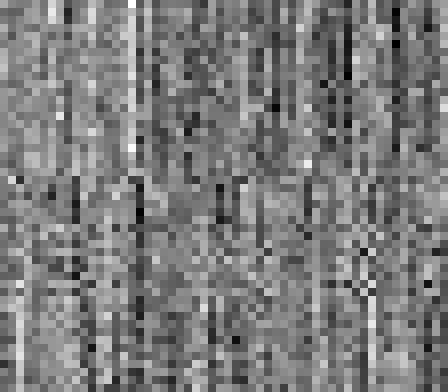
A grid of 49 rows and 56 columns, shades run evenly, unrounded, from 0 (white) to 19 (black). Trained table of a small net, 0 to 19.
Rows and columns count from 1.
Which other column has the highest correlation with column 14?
35
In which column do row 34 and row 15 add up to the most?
42
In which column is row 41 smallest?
47
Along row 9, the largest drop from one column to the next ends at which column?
45
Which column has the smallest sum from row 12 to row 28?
17
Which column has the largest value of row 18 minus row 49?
44
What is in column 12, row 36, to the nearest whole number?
15
